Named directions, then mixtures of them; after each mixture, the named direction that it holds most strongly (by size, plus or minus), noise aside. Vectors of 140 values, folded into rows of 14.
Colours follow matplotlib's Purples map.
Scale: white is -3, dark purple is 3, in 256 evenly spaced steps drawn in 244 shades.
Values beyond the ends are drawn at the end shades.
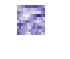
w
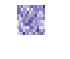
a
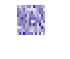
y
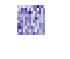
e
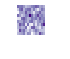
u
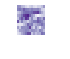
w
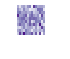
y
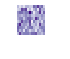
e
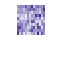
y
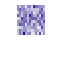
y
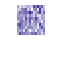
e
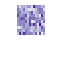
y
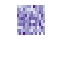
y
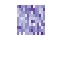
y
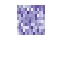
a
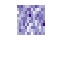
u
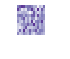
e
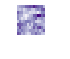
w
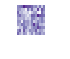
e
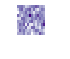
u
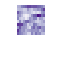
w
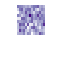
u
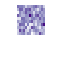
u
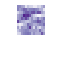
w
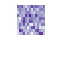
u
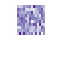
y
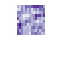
w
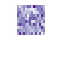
y
